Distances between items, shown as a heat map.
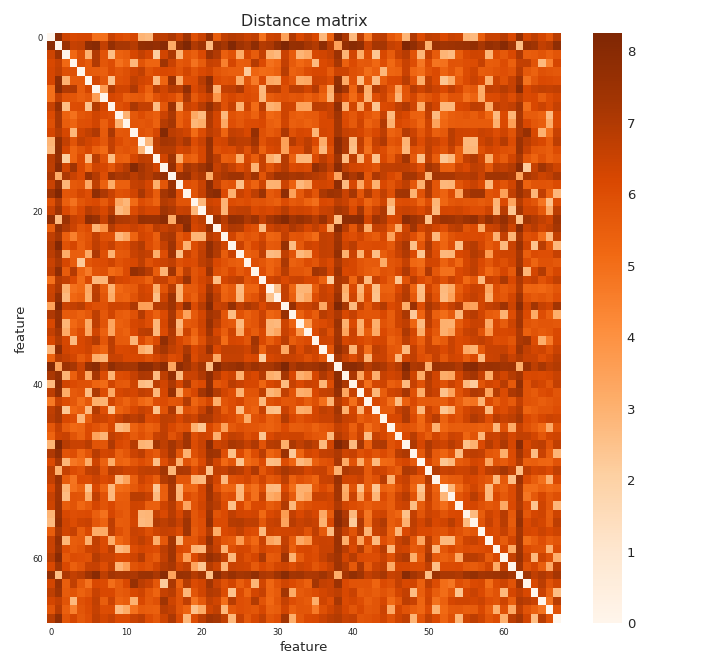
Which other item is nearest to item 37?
28
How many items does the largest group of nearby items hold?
17
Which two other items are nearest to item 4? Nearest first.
26, 44
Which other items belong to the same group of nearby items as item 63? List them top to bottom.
15, 27
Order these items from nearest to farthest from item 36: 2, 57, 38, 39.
57, 2, 39, 38
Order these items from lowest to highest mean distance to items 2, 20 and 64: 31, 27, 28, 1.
27, 28, 31, 1
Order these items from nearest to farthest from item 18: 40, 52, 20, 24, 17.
24, 52, 17, 20, 40
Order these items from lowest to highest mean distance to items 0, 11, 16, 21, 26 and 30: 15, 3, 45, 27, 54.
3, 45, 54, 27, 15
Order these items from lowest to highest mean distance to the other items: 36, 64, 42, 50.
42, 64, 36, 50
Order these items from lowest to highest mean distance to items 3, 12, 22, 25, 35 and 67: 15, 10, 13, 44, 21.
13, 10, 44, 15, 21
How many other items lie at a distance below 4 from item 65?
3
